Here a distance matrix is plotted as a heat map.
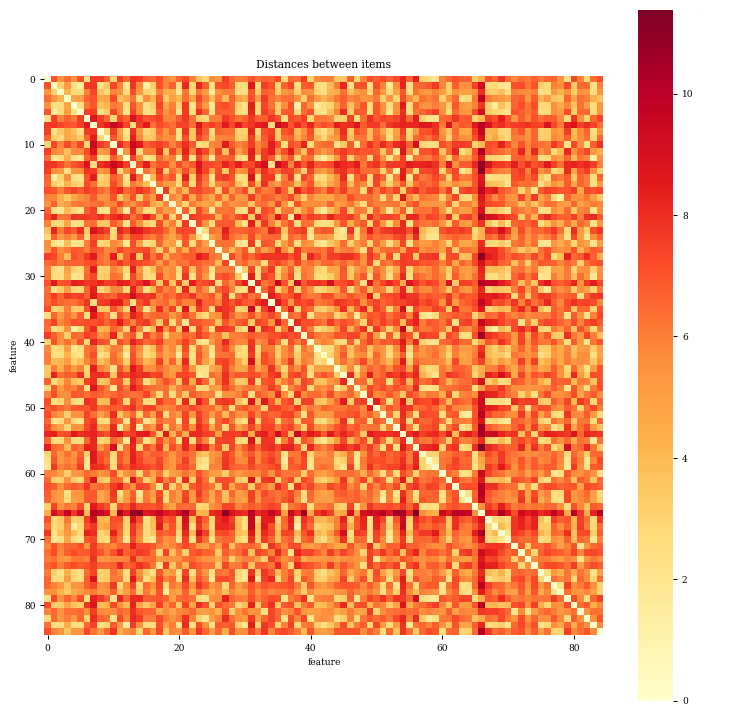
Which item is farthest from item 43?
31
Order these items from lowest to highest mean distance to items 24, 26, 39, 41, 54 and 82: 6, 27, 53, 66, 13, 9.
6, 9, 53, 27, 13, 66
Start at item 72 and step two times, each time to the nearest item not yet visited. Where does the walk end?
21
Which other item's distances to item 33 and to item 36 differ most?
58
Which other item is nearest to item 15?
1
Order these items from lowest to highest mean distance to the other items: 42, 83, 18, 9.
42, 83, 9, 18
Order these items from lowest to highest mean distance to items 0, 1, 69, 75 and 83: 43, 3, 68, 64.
68, 43, 3, 64
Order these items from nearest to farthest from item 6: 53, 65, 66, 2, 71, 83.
65, 66, 71, 2, 83, 53
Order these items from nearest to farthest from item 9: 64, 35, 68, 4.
35, 4, 68, 64
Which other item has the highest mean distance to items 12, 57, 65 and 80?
7
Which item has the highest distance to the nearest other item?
66
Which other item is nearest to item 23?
45
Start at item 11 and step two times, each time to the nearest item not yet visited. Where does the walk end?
14
